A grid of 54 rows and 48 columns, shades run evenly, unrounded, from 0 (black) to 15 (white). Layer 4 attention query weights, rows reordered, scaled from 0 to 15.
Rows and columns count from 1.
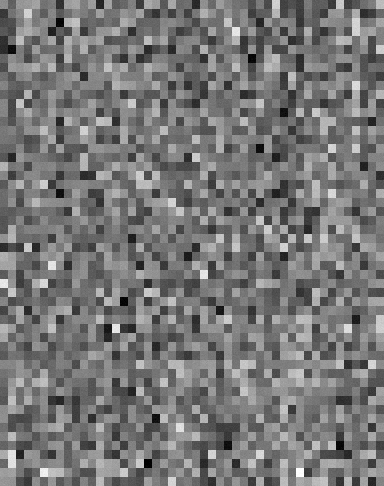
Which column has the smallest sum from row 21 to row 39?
17
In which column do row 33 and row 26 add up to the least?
39
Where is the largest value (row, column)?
53, 38
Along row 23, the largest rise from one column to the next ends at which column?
14
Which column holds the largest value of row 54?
22
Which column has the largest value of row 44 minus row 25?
18
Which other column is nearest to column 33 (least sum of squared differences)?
1
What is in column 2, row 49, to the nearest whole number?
11
